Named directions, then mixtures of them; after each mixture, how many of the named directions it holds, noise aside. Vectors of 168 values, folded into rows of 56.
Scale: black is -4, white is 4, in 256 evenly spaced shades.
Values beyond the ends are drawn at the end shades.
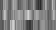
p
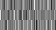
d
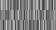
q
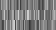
two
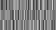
one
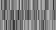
two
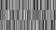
two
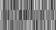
three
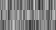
three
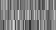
two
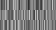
three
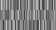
one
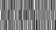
one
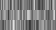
three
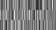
three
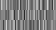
one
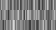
three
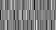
one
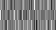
one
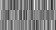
two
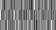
one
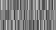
one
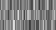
three
